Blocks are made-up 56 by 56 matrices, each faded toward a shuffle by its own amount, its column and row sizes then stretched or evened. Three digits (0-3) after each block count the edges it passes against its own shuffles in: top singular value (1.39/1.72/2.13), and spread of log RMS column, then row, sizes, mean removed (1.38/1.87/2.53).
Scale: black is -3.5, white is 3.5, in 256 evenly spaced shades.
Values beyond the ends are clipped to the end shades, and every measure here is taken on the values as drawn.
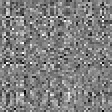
3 2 2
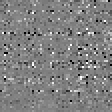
0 2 3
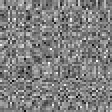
3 0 1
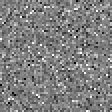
0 0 0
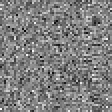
2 0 0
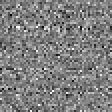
2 0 2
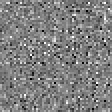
1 2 2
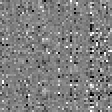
2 3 1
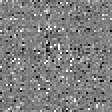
0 2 2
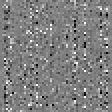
0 3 0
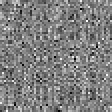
3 1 0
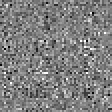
1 1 2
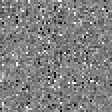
0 2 1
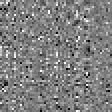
2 2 0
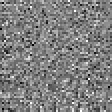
2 1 0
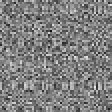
3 0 1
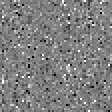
0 1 0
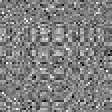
3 0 1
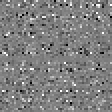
0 1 3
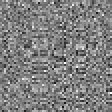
3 2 0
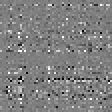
2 2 3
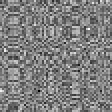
3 1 0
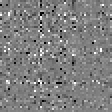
2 2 2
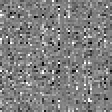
1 3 2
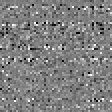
1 1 3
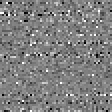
1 0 3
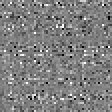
0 1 3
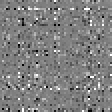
1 3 3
